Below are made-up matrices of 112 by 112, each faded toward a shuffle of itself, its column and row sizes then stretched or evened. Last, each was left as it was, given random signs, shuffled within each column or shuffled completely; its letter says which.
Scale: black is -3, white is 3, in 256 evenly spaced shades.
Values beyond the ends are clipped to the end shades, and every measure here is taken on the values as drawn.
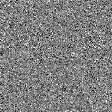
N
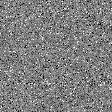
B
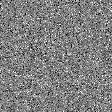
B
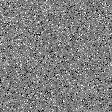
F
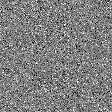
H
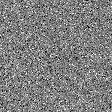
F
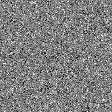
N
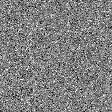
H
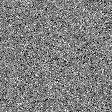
F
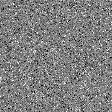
H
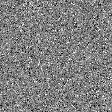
B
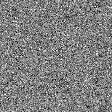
N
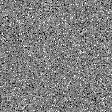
B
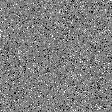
H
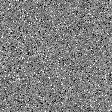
F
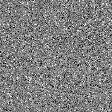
N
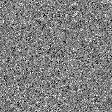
N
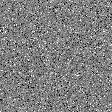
F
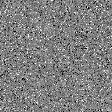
N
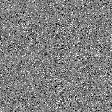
N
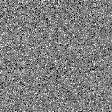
N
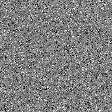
B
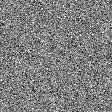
F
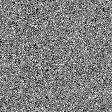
H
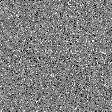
B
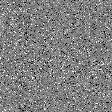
N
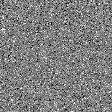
N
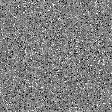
H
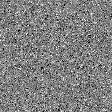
B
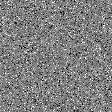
H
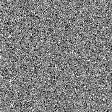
H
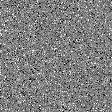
H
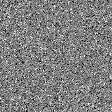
H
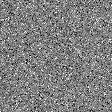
F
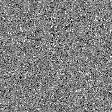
B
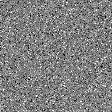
B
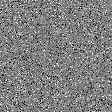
F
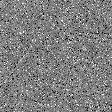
B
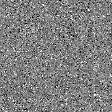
N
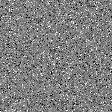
H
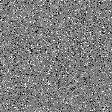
B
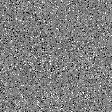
N
